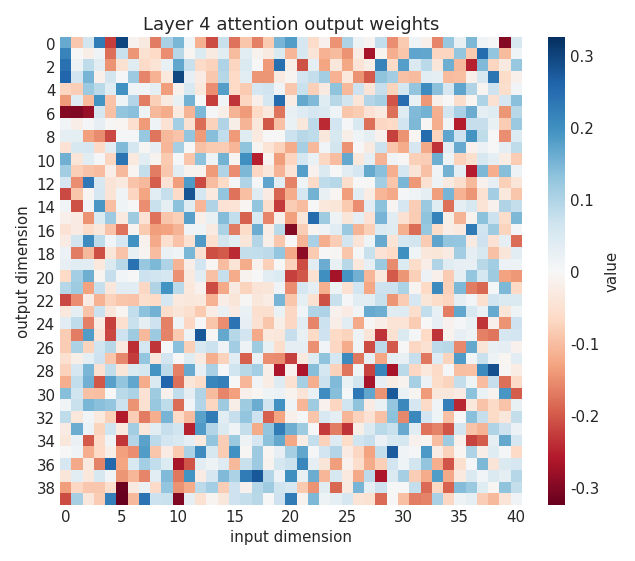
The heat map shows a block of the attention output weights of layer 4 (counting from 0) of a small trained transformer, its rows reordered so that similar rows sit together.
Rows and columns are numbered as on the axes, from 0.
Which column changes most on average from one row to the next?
28
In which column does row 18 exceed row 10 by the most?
17
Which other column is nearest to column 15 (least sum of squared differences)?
13
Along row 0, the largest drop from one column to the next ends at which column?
4
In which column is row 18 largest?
30
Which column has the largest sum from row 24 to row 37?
12
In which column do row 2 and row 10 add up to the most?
0
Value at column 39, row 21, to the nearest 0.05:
0.15
